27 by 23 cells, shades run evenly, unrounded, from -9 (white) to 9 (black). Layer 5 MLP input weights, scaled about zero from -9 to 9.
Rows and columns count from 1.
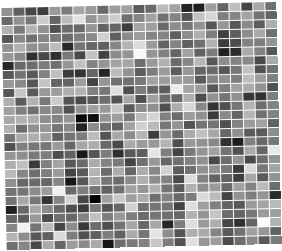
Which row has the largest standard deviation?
25
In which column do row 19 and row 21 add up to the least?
5
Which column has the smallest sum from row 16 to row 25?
16
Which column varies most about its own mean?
7
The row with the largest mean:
8
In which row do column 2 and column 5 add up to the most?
6
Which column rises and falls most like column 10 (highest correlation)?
15
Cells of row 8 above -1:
17
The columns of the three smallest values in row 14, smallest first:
12, 13, 1
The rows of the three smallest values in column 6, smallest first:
22, 2, 10
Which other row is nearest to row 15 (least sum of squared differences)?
24
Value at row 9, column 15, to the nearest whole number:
-2
